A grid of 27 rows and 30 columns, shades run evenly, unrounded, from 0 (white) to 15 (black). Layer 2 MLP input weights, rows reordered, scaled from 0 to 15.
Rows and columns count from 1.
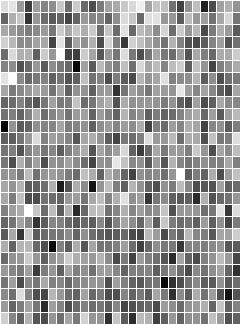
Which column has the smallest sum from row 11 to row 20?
30
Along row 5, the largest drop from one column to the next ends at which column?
11
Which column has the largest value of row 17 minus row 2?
19
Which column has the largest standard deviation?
16
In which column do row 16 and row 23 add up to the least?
14
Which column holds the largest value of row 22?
22
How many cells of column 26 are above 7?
19
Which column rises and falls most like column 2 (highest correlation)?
6
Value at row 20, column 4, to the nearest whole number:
3
